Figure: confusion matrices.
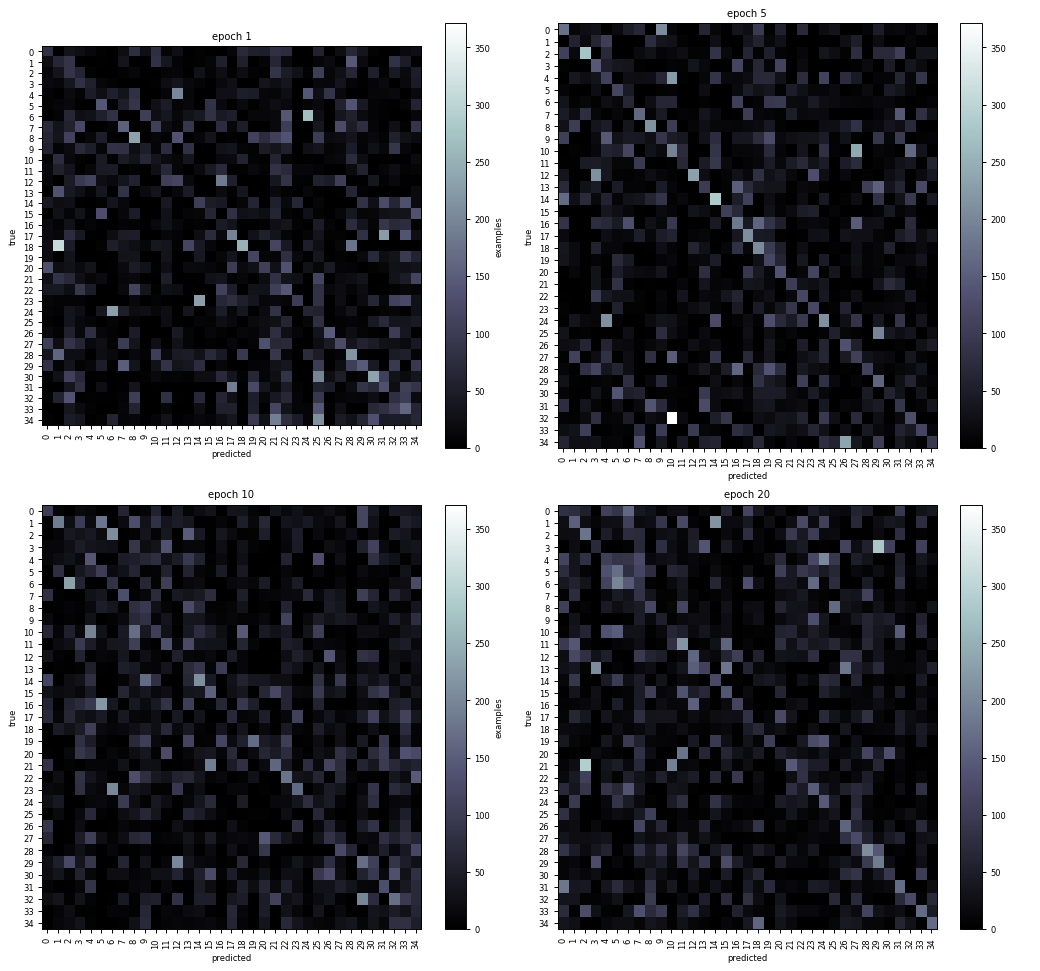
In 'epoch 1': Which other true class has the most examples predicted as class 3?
7
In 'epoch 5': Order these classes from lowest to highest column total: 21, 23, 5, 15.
15, 21, 23, 5
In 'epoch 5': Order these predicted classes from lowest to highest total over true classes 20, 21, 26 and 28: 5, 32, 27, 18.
32, 27, 18, 5
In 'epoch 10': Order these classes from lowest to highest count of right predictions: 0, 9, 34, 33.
33, 34, 9, 0
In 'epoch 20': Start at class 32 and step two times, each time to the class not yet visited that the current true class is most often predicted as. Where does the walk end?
25
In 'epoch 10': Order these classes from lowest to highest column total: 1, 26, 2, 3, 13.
1, 2, 26, 3, 13
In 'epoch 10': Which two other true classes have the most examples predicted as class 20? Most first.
27, 28
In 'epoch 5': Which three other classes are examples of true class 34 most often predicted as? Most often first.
26, 7, 29
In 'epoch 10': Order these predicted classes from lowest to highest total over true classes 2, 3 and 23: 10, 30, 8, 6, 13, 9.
10, 9, 8, 13, 30, 6
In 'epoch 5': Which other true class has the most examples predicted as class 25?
34
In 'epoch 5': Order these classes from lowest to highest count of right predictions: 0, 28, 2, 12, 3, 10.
28, 3, 0, 10, 12, 2
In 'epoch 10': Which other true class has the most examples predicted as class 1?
5
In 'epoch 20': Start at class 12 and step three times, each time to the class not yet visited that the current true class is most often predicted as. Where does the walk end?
5
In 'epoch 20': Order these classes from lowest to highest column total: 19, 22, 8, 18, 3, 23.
19, 3, 18, 22, 8, 23
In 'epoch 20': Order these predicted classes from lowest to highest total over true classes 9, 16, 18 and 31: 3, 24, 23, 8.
3, 24, 8, 23
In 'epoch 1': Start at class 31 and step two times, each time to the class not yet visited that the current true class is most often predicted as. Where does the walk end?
33
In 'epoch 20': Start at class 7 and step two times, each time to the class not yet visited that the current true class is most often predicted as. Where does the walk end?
29
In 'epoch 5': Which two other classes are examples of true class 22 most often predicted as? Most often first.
3, 16
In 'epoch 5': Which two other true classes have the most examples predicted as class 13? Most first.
31, 30
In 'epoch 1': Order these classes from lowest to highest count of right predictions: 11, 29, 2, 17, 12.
11, 2, 12, 29, 17
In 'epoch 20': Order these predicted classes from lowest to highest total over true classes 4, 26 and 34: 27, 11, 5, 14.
14, 11, 5, 27
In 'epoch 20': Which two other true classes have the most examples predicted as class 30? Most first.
20, 3
